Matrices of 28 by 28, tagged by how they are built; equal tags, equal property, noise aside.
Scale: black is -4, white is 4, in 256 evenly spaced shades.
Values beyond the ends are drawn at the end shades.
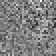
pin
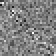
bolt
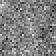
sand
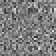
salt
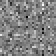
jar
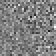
pin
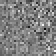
pin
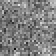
sand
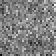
sand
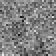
sand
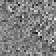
pin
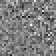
pin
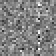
jar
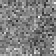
sand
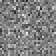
salt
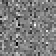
jar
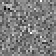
bolt
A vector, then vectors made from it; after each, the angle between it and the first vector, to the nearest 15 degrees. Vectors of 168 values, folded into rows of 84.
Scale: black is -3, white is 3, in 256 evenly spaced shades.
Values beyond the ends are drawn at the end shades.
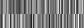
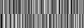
45 degrees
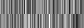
105 degrees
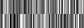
30 degrees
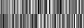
120 degrees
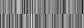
120 degrees
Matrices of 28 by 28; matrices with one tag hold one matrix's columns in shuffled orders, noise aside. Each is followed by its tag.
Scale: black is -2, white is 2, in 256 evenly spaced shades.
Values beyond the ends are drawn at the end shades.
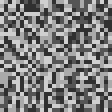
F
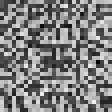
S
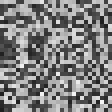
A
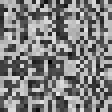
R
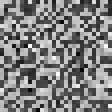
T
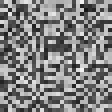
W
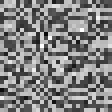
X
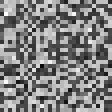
A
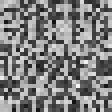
R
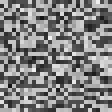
X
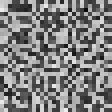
F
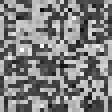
R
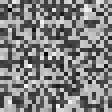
S
